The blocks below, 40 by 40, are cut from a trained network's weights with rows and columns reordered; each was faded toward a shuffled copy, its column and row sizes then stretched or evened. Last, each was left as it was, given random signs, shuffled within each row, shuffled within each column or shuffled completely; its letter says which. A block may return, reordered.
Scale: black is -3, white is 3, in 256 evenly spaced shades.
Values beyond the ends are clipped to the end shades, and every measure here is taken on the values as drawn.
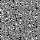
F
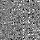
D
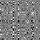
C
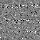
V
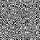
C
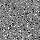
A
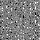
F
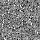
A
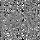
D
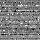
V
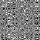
C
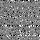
V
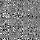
D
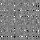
D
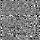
D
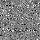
V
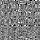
C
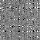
C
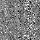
F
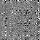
D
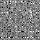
D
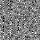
F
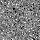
A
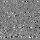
V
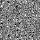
F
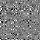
C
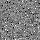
A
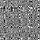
C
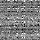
C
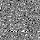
V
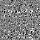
D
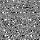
V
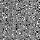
F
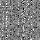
F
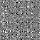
C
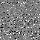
V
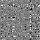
D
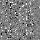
F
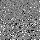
V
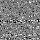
V
